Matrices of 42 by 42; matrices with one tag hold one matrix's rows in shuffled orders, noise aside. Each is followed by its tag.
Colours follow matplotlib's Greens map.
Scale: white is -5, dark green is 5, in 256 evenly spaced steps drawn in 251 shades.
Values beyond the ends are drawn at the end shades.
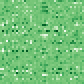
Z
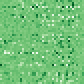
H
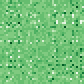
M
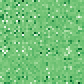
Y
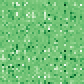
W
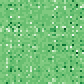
M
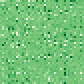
W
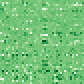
Z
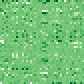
Z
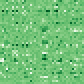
Z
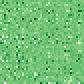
Y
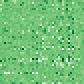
H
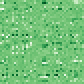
Z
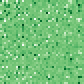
Y
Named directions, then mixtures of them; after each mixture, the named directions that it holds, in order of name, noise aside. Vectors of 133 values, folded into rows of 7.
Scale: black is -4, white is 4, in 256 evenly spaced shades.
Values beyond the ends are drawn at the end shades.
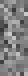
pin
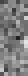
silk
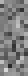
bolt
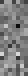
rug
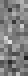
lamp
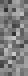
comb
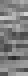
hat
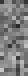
rug, silk.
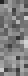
rug, silk.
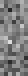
lamp.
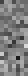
bolt, rug, silk.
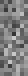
comb.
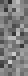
comb.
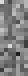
pin, rug, silk.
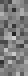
comb, pin.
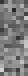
rug, silk.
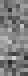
hat, lamp.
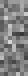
hat, lamp, pin.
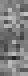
hat, lamp.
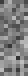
rug, silk.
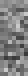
bolt, hat, pin.
